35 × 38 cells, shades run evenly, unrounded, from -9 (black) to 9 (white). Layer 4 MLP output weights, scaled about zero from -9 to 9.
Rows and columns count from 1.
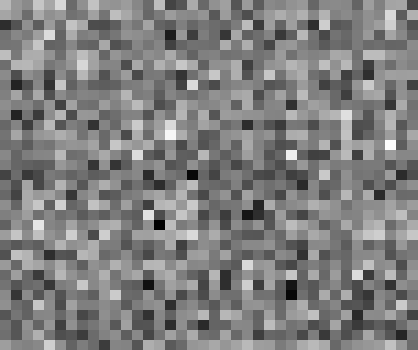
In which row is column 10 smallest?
35
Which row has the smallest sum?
18
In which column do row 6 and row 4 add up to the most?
5
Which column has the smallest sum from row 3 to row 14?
24
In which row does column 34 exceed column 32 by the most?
9
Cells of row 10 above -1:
30
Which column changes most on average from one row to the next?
27
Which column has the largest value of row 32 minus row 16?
29
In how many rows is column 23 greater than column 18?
20
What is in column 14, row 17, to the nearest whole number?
0
